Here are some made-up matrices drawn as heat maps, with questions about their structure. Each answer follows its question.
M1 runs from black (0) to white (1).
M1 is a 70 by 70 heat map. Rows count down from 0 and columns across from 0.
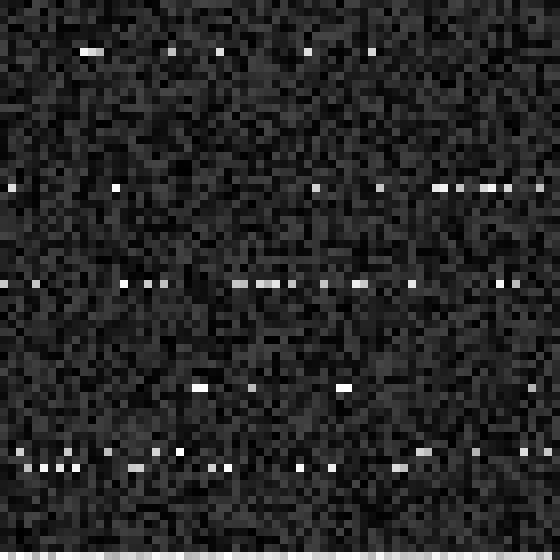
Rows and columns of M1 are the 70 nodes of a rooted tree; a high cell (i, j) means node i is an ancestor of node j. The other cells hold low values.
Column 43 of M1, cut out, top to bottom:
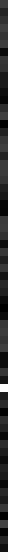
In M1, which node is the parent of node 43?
48
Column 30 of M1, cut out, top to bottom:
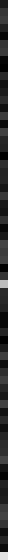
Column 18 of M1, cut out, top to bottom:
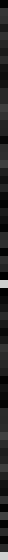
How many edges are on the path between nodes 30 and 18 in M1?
2
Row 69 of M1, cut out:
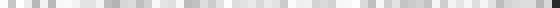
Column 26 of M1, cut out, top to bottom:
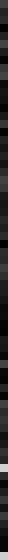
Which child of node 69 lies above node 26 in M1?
58
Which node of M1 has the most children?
35
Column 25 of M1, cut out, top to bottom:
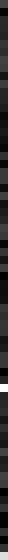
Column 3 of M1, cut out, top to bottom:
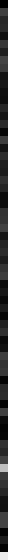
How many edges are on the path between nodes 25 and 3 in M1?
4
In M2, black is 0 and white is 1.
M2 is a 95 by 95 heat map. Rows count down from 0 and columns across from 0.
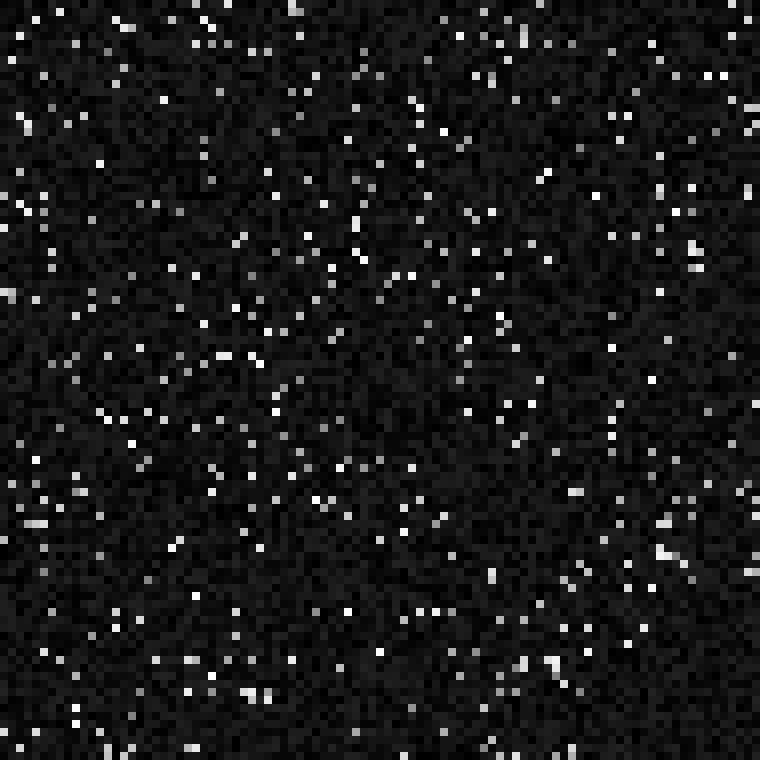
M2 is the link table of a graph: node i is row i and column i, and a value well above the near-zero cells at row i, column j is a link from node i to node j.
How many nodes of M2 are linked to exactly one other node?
10
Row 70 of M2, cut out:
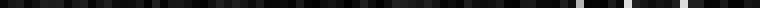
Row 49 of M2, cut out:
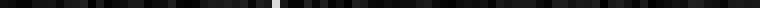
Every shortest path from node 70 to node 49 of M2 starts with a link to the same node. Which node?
node 72
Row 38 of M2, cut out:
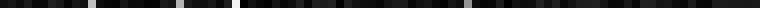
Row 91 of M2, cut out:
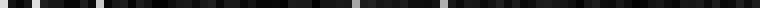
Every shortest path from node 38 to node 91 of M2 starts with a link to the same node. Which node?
node 22
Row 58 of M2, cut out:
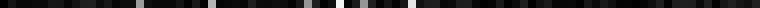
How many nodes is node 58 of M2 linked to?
6
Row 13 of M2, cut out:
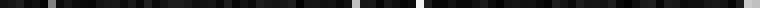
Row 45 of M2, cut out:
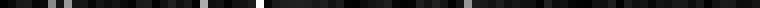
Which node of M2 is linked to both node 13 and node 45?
node 6
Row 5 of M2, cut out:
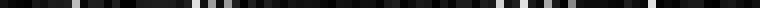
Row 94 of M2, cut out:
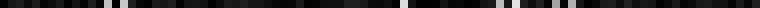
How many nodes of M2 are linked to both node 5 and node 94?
2
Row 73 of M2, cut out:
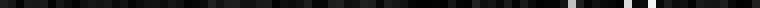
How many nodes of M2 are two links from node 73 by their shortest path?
10
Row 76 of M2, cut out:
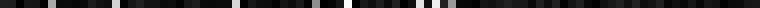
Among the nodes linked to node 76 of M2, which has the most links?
node 52
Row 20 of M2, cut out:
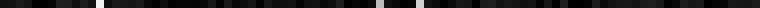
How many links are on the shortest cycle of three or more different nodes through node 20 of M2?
6
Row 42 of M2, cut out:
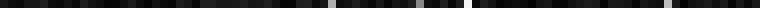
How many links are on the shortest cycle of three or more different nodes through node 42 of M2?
4
